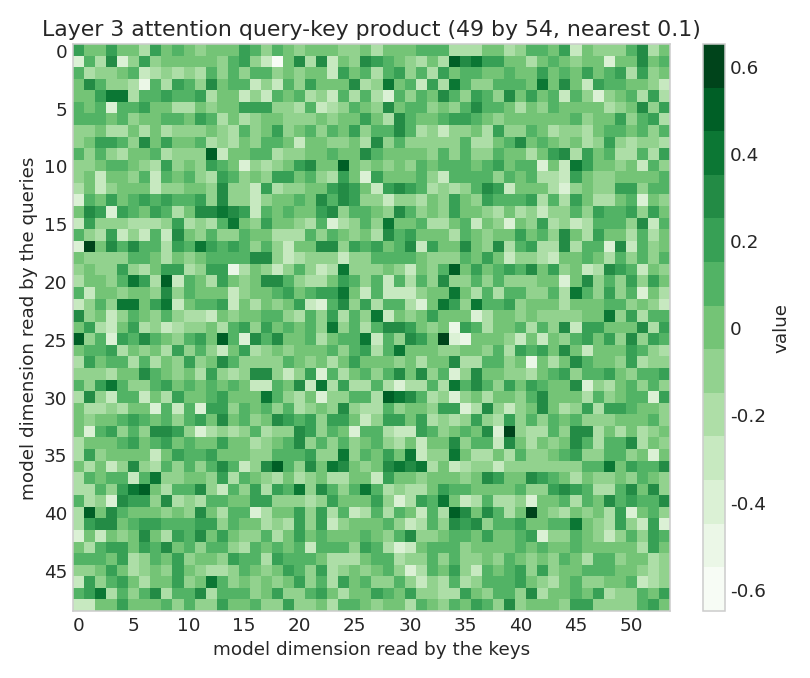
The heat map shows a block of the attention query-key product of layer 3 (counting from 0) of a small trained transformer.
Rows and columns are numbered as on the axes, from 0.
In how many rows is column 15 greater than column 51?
19
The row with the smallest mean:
15
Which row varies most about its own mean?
25
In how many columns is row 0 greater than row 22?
19
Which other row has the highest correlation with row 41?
29
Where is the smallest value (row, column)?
1, 18
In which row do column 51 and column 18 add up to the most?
36
